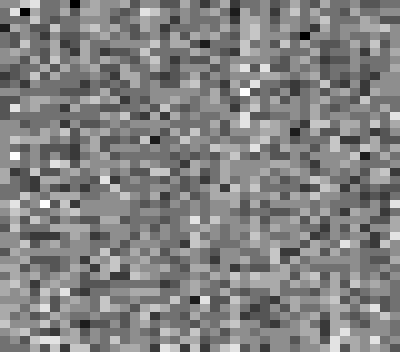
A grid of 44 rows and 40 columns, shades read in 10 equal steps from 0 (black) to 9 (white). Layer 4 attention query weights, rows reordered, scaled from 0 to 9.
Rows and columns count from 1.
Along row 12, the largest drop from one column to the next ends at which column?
26
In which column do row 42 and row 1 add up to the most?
3
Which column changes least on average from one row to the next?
34
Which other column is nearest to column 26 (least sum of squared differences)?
22
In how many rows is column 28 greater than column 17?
21
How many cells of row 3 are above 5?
6
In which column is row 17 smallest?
30
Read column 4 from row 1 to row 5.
8 6 7 3 4
